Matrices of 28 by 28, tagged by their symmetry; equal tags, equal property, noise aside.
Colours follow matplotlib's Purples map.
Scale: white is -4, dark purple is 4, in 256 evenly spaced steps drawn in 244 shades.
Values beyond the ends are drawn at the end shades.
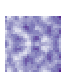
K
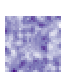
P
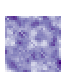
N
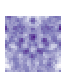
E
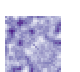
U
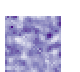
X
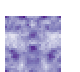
E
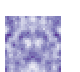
E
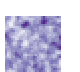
X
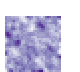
P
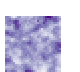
X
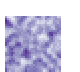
P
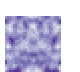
E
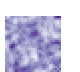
X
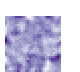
P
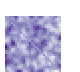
X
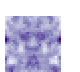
E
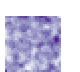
P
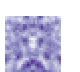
E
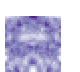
E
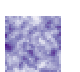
P
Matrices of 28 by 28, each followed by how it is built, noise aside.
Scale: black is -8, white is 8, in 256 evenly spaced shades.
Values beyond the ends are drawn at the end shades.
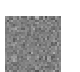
low rank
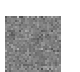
uneven rows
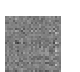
low rank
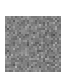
repeating rows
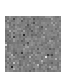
sparse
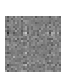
low rank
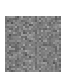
repeating rows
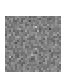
repeating rows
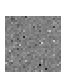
sparse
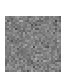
low rank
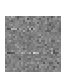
uneven rows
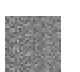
repeating rows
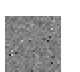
sparse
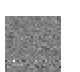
uneven rows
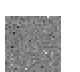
sparse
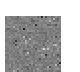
sparse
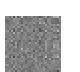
low rank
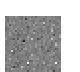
sparse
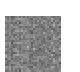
repeating rows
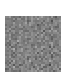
repeating rows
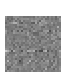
uneven rows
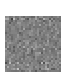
uneven rows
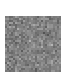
repeating rows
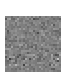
uneven rows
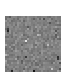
sparse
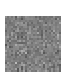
low rank
